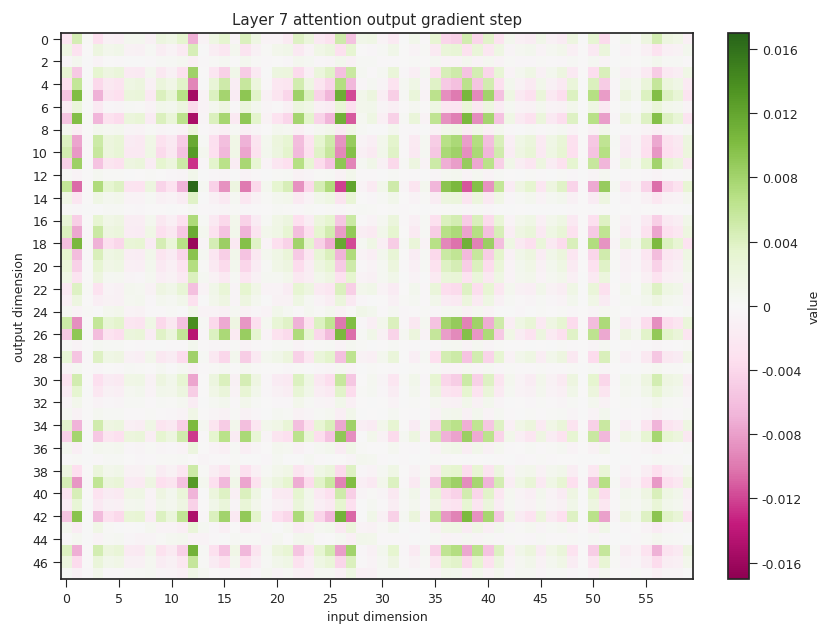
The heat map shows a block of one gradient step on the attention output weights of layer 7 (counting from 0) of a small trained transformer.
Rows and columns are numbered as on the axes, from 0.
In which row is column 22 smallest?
13
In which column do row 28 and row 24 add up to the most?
12
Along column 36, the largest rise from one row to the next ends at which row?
19
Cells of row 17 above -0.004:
49
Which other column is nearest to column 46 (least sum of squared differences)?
43
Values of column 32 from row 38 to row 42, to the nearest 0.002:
0 0 0 0 0
